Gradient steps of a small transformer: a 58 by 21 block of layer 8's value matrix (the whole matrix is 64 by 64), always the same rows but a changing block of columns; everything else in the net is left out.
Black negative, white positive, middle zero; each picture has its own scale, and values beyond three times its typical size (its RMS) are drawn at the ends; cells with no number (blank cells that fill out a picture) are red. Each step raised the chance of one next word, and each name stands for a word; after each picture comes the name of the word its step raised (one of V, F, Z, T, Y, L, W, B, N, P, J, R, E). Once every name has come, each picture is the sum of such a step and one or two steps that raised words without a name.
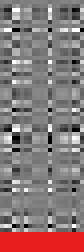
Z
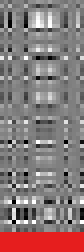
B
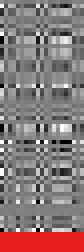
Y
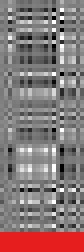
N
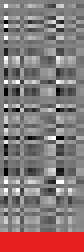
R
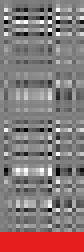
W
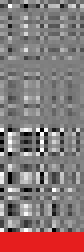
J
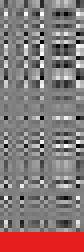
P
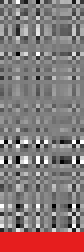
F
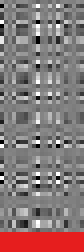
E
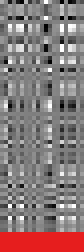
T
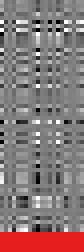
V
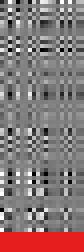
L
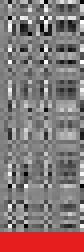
T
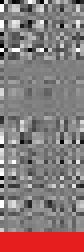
L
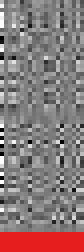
B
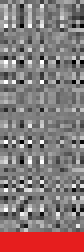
B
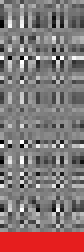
B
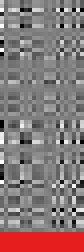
W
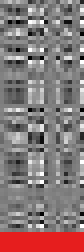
Z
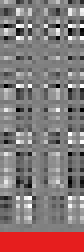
V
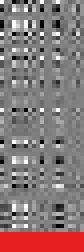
F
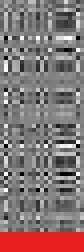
L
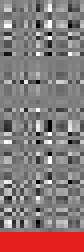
R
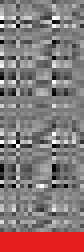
P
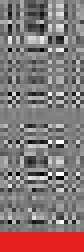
E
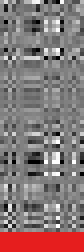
F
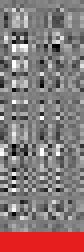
N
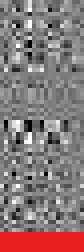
Y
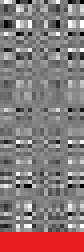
L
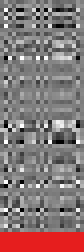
W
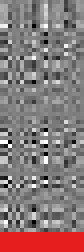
P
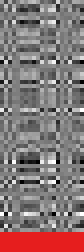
Z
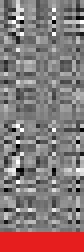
W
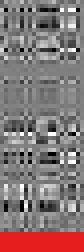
J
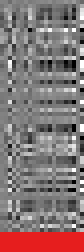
Z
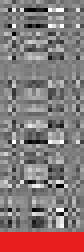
W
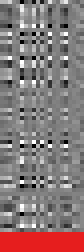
P
